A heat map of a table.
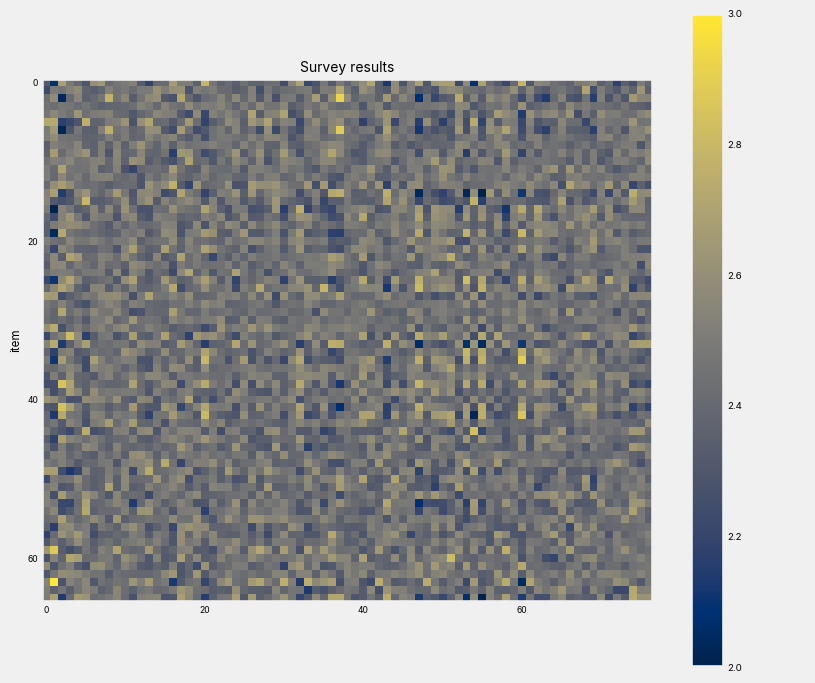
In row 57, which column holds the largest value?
36
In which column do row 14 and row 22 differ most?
55
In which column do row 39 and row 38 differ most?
2
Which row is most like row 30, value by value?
28
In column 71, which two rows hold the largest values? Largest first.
25, 13
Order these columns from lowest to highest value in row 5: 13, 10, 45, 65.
45, 65, 10, 13
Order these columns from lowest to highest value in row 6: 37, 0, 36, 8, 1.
0, 36, 1, 8, 37
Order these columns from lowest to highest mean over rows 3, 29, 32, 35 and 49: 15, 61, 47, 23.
61, 23, 15, 47
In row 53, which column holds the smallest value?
47
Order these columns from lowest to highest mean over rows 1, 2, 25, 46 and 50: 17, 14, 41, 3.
41, 3, 14, 17
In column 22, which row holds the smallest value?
44
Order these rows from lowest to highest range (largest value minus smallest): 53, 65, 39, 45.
39, 45, 53, 65
